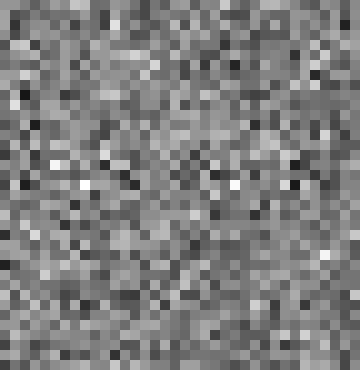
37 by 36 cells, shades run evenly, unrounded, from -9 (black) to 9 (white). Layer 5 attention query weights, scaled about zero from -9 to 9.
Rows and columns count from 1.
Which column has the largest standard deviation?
3
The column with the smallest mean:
35
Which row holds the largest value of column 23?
1
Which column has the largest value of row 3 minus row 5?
23
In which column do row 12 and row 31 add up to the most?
6
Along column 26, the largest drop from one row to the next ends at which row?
22
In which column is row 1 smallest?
15
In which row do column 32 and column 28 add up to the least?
13
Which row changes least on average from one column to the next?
12
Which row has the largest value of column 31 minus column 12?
36
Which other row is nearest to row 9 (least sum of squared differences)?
29
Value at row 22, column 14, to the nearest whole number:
-2
